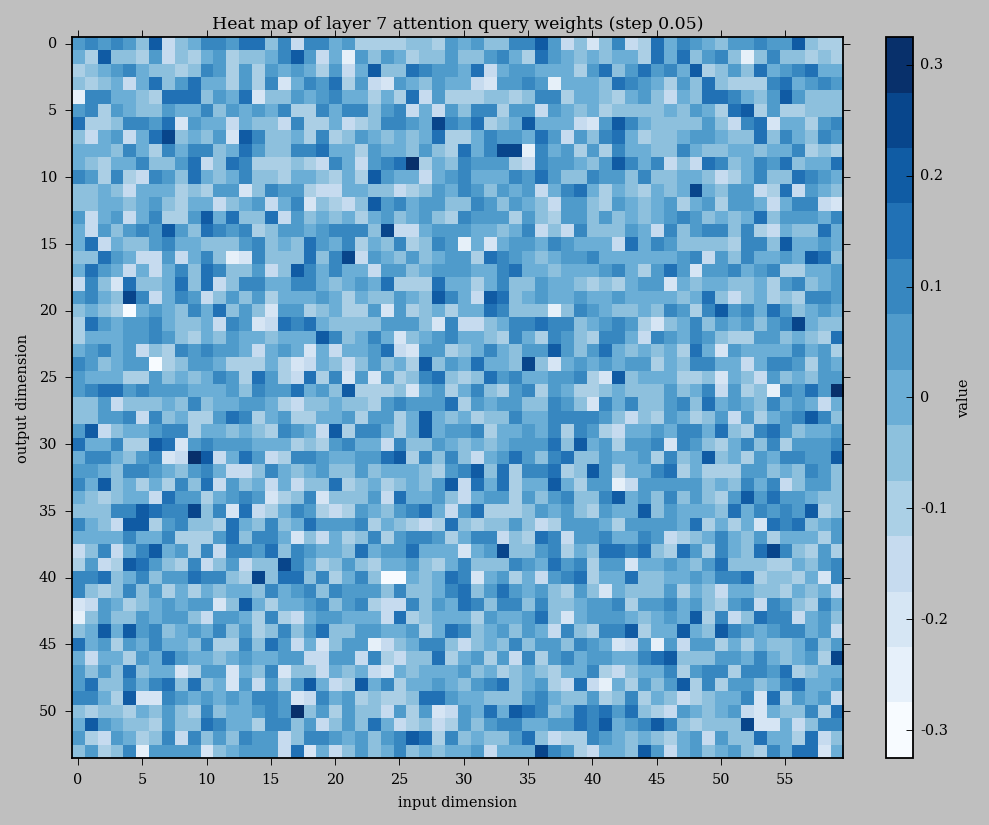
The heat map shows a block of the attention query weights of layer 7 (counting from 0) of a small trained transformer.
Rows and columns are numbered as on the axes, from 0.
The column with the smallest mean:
24
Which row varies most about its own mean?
40
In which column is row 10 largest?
23
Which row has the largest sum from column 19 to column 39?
31
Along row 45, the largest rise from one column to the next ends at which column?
46
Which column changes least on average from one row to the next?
44
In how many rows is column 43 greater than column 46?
20
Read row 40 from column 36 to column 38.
-0.15 0.05 0.1
